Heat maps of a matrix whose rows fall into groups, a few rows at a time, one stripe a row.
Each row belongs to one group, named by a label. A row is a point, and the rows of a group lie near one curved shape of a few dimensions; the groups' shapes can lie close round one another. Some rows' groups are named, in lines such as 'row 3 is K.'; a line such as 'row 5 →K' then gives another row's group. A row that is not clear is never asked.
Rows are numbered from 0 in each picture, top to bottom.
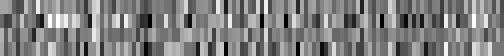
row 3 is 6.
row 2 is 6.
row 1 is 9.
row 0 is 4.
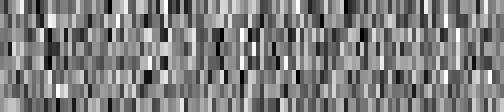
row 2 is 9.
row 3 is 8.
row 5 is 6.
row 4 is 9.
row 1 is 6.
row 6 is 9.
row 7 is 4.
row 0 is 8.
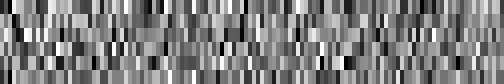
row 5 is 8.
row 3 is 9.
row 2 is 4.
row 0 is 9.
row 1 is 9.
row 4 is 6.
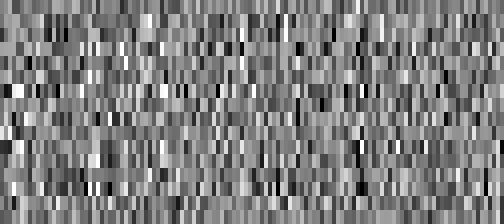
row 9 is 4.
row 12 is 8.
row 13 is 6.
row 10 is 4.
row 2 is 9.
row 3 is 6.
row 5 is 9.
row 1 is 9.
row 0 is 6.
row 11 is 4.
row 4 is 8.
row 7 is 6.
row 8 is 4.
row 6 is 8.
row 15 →9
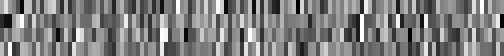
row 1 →4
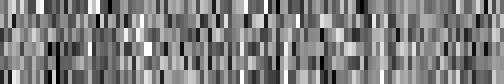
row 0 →6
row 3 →9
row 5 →9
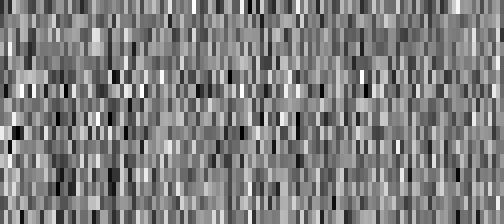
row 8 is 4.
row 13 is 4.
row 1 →9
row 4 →8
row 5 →4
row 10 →8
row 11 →6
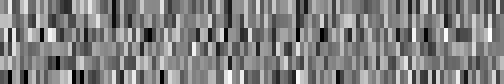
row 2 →6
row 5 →9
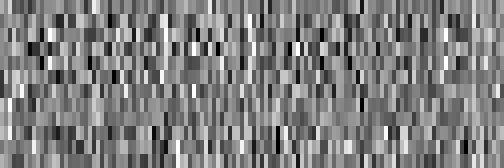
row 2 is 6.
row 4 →6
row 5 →4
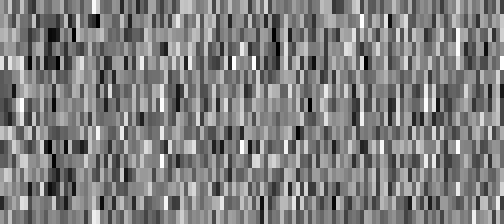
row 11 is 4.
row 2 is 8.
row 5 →9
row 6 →4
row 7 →4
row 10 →9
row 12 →4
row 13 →8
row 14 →9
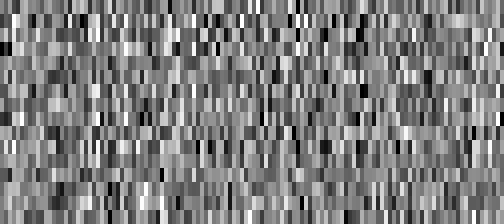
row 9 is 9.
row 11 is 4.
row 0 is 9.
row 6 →9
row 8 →4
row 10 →6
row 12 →9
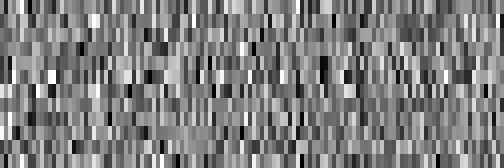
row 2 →9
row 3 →8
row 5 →6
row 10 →9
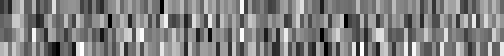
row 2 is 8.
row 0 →9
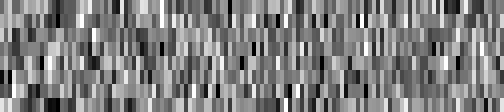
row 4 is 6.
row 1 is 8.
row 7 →8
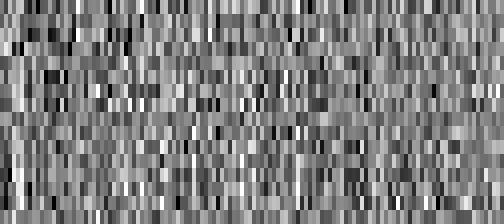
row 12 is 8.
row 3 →4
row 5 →8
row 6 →4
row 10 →8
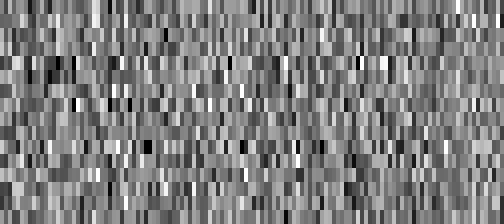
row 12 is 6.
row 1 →9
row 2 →9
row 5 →8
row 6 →9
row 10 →6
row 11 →8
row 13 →8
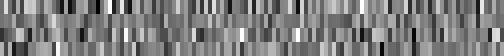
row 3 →9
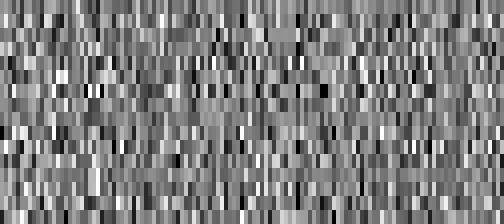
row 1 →6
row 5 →9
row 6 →6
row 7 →9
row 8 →6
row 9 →9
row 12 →6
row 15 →9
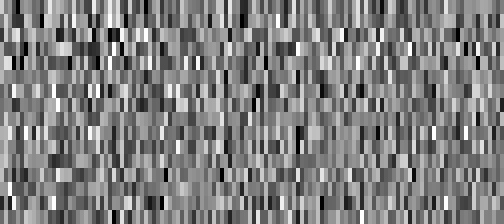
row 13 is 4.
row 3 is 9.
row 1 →6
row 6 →6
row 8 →6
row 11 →4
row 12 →9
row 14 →6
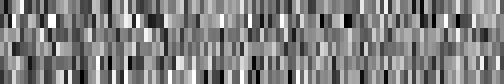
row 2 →9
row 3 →9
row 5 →9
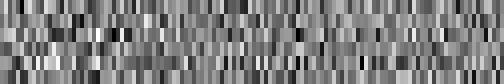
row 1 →9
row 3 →9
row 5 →9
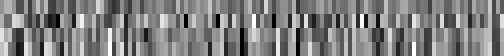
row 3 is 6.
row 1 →8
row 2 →6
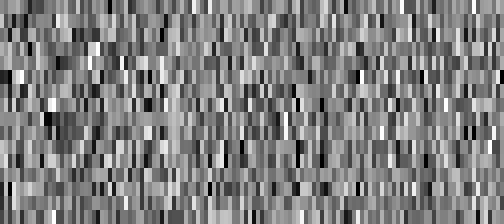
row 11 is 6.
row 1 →9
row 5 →4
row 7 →6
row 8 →8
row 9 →9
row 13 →8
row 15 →6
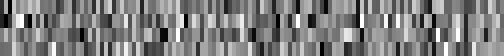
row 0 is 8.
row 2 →8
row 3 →6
